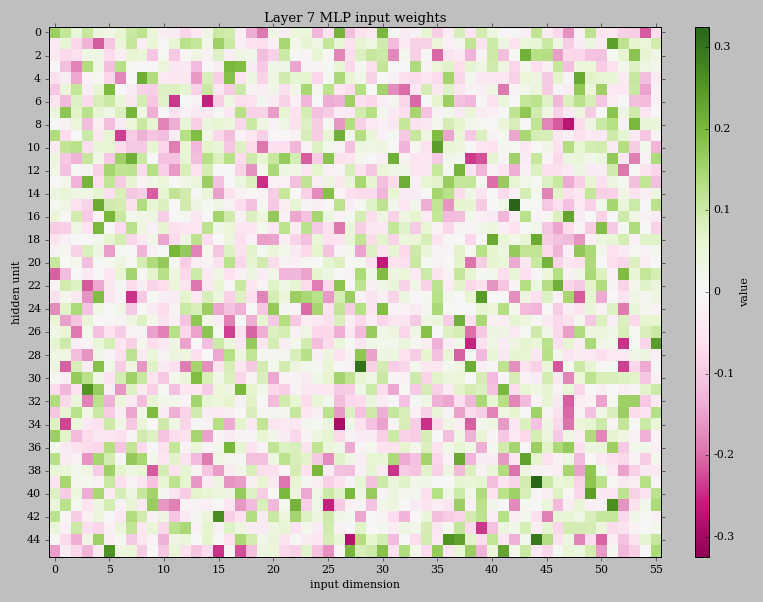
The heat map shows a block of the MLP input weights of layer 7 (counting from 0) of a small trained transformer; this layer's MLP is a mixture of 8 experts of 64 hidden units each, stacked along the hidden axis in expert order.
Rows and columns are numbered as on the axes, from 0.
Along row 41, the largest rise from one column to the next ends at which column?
51
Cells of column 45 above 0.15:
1
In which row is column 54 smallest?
0
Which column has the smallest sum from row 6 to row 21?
46
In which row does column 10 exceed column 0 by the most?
21
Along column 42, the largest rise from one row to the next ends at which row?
15
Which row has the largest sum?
40
